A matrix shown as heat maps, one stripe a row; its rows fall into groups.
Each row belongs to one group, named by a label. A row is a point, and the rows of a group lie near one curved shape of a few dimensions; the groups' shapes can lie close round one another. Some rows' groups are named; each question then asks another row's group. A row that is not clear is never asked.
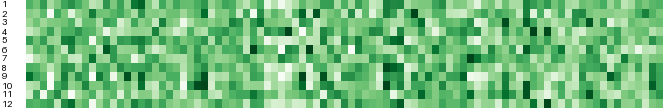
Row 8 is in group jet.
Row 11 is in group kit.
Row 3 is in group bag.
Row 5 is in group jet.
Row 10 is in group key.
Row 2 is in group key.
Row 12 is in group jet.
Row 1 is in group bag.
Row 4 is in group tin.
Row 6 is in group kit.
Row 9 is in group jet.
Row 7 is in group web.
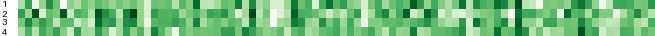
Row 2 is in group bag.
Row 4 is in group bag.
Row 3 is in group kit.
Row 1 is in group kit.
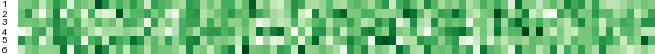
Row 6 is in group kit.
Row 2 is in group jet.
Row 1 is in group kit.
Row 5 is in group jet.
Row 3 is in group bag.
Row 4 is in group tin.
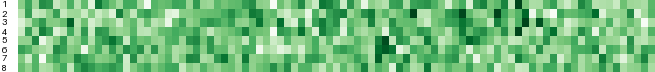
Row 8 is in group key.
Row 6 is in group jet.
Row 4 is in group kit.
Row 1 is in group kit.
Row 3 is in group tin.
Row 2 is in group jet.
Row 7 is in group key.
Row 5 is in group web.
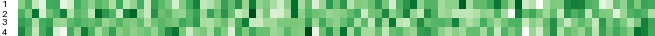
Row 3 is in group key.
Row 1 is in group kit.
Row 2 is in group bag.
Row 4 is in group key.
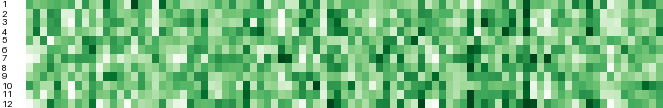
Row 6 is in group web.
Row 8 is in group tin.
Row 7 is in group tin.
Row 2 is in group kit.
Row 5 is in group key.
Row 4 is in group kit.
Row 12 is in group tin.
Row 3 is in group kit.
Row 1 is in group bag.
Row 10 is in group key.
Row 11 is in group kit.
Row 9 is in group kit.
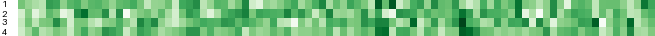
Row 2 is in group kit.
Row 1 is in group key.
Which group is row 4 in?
web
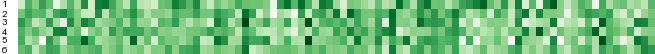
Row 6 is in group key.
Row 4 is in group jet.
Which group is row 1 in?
kit
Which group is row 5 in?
key
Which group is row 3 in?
key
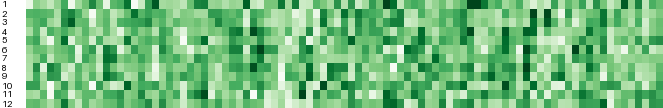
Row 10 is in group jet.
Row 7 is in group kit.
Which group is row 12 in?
jet
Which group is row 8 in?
kit
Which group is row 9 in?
kit
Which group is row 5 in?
jet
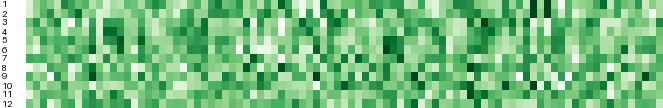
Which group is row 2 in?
tin
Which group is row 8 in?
web
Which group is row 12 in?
key
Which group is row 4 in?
kit
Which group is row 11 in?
web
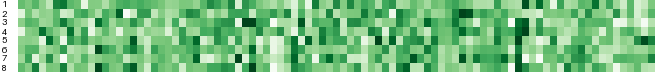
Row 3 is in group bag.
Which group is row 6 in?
kit
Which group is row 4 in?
tin
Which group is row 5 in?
key
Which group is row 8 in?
bag
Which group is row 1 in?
jet
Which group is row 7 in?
kit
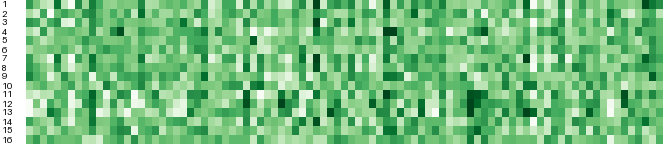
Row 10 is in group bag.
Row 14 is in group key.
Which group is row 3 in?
key
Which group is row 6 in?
key
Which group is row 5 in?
key
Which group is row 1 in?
key
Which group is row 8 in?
key
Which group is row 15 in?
web
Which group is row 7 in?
key
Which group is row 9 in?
jet
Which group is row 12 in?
web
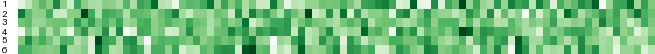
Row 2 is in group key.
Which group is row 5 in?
kit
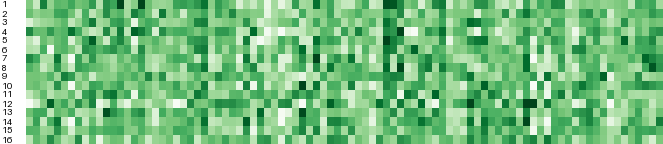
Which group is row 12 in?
tin
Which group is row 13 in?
kit
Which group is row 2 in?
bag
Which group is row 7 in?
key
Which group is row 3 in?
web
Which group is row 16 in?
tin
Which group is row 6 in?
key
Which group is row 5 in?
web
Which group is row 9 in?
jet
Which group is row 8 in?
key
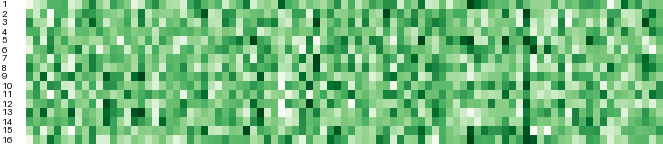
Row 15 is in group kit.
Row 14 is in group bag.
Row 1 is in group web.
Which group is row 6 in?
tin
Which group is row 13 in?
bag
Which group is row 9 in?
bag
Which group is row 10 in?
kit
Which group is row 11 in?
jet
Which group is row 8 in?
key
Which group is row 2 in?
key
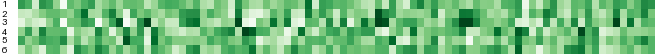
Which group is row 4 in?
bag
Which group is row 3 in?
web
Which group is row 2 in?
web
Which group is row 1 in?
key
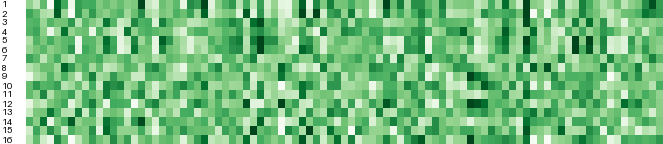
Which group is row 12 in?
web
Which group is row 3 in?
bag
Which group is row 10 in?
kit
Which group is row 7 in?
key
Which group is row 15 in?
kit
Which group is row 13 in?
tin
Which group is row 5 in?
bag
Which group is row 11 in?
bag
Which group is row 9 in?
web
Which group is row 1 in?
key
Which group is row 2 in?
key
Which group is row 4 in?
jet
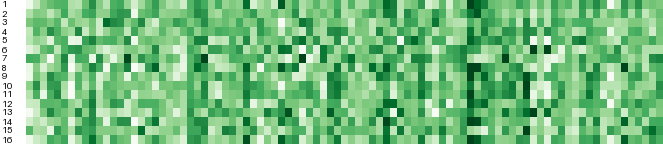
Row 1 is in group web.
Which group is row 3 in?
kit
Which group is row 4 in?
tin
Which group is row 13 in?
tin
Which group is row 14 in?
web
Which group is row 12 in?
web
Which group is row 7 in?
jet
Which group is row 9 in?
tin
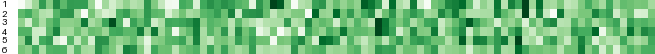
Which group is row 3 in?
web
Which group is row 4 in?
jet
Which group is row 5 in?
kit
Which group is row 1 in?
tin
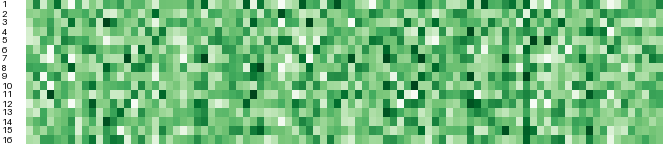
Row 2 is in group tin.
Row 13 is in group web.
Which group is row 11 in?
bag
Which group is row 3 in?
kit
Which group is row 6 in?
key
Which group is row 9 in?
kit
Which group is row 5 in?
tin
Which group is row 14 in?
kit
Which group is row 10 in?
key
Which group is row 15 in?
bag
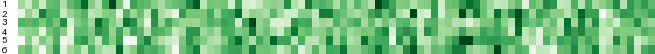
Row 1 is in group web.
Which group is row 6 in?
jet
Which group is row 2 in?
tin
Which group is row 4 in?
kit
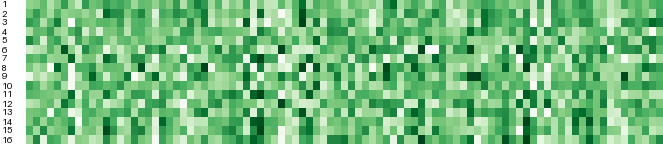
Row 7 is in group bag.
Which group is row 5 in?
key
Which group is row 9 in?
web
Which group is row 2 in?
kit
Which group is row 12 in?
tin
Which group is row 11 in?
bag
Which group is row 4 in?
tin
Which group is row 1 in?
key
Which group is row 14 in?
bag
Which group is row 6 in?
tin
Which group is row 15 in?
bag
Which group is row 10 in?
key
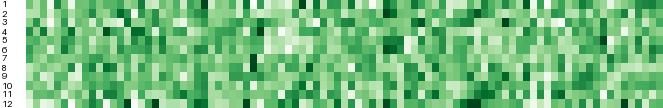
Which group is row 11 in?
kit
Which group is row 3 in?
jet
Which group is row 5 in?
jet
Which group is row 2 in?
web
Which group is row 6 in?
jet
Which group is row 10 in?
key
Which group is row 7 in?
key
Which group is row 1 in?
key
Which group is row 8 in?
kit
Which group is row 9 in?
kit
